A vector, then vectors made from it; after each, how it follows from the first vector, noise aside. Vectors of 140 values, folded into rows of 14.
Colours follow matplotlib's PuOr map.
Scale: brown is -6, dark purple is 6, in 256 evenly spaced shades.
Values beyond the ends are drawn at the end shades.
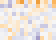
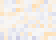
reversed, negated, shrunk.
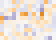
wrapped around.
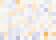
reversed, negated, shrunk.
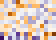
reversed, negated, scaled up.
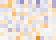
negated.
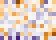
reversed, negated, scaled up.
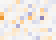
wrapped around, negated, partly zeroed.
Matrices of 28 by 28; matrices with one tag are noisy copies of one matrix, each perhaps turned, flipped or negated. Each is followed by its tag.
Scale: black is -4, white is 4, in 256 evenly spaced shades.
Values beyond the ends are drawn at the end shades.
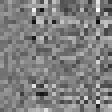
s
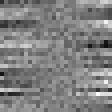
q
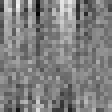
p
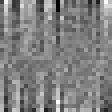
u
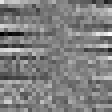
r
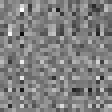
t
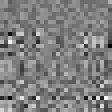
s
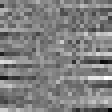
r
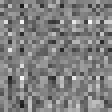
t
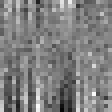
p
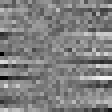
r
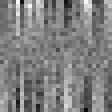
q
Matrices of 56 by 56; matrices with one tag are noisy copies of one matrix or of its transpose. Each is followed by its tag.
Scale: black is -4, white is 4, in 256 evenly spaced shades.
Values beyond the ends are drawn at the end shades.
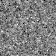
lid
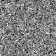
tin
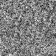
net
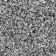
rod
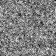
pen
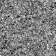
net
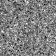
lid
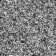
pen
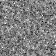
tin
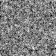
tin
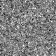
lid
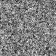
tin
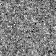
tin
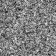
lid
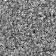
rod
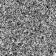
rod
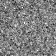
lid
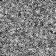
pen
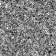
tin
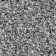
tin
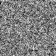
tin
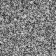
lid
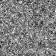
pen
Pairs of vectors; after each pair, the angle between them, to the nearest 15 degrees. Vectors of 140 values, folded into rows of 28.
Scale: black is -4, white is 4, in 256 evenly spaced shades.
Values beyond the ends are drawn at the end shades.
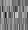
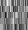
45 degrees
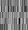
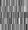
135 degrees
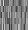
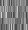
120 degrees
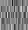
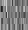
60 degrees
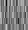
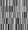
60 degrees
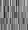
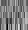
90 degrees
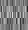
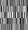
30 degrees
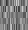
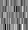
60 degrees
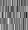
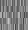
45 degrees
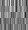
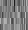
120 degrees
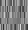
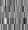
60 degrees
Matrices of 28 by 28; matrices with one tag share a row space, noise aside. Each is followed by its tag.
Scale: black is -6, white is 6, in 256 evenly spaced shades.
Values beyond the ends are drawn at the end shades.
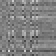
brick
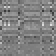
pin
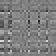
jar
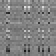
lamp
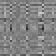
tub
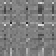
tub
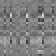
tub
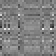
pin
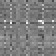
tub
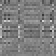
pin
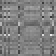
pin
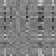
tub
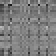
jar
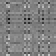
lamp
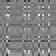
lamp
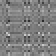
lamp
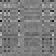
pin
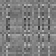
lamp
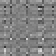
tub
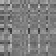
jar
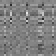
tub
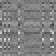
pin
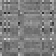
pin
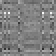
pin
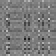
lamp
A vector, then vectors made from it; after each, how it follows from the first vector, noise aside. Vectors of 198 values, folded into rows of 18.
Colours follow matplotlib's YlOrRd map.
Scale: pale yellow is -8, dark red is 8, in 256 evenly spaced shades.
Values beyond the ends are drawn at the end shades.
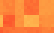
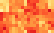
wrapped around, scaled up.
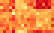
wrapped around, negated, scaled up.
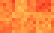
wrapped around, negated.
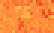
reversed, partly zeroed.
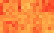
wrapped around, negated.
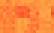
reversed, negated, shrunk.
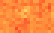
reversed, partly zeroed.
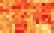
wrapped around, scaled up.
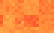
negated, shrunk.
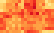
wrapped around, scaled up.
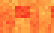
reversed, negated.
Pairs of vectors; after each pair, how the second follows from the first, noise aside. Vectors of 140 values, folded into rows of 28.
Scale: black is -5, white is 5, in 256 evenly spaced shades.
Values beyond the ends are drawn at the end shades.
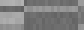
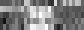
wrapped around, scaled up.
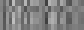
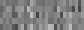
reversed, partly zeroed.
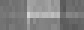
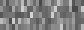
shuffled.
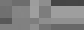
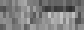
wrapped around.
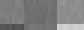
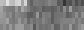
reversed.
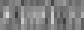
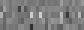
reversed, partly zeroed.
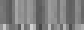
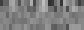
reversed, negated, partly zeroed.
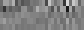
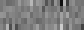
wrapped around, partly zeroed.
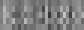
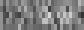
sign-scrambled.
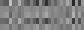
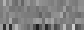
reversed, partly zeroed.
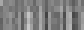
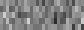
shuffled.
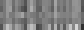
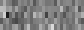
shuffled.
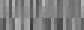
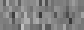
wrapped around, partly zeroed.
